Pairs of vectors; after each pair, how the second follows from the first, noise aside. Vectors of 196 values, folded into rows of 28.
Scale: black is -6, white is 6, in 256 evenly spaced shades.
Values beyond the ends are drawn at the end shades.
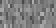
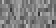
wrapped around, negated.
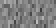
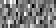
scaled up.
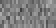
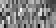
negated, scaled up.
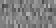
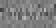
wrapped around, partly zeroed.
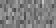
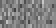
copied.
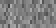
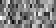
wrapped around, negated, scaled up.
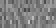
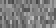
copied.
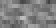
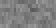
reversed, negated, shrunk.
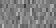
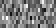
wrapped around, negated, scaled up.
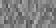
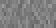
reversed, negated, shrunk.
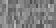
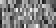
wrapped around, negated, scaled up.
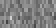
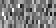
wrapped around, scaled up.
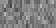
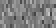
wrapped around, negated.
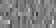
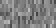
copied.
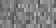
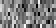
negated, scaled up.
